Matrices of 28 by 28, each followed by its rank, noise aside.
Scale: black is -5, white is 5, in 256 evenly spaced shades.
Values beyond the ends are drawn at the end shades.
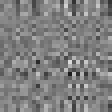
two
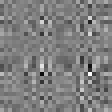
two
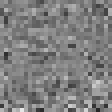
five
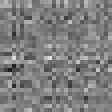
four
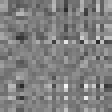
two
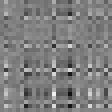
one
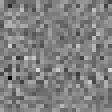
five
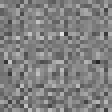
four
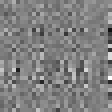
three
